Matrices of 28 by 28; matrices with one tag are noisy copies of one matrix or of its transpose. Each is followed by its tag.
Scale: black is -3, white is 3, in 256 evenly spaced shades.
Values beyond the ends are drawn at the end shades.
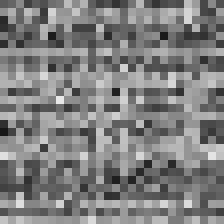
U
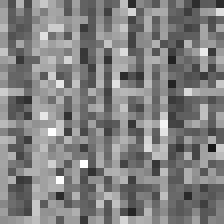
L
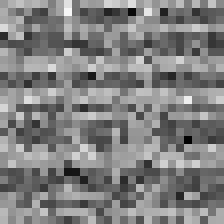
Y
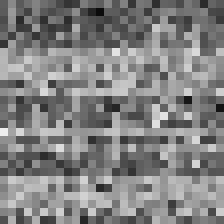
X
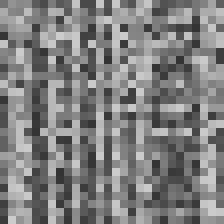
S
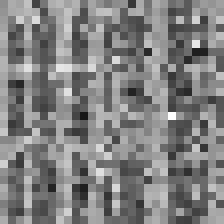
Y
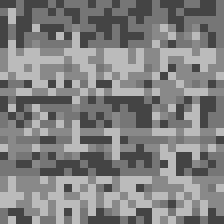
X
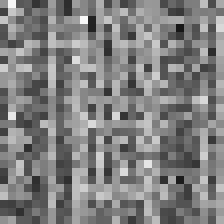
U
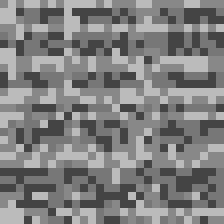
Y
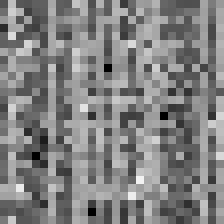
U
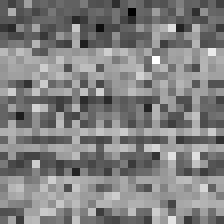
X
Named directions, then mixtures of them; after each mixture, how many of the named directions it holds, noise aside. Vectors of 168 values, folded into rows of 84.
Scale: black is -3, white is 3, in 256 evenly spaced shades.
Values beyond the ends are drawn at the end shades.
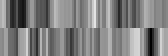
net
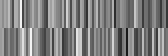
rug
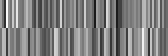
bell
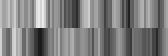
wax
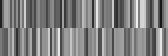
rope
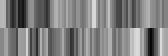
one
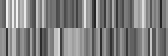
four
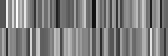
three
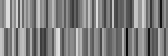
four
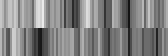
one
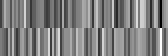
one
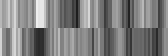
one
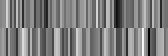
four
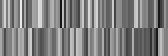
four
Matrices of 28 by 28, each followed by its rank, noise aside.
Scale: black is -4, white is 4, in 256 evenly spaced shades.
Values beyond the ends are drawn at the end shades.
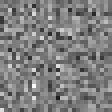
six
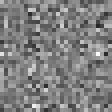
six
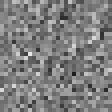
eight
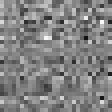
four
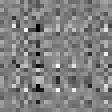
three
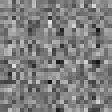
four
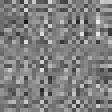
three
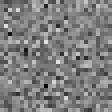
eight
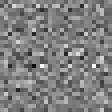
six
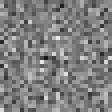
eight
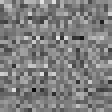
six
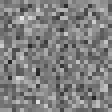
eight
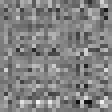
three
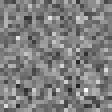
six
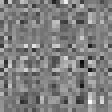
three
